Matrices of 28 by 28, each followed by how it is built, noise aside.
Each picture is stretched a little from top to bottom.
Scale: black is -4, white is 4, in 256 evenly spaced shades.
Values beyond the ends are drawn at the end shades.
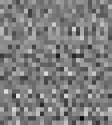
repeating columns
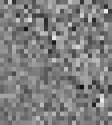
upper triangular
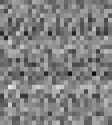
repeating columns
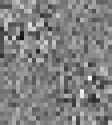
block diagonal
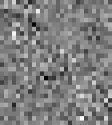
block diagonal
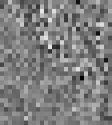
upper triangular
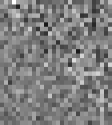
upper triangular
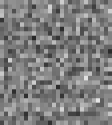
blocks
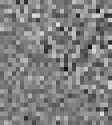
upper triangular
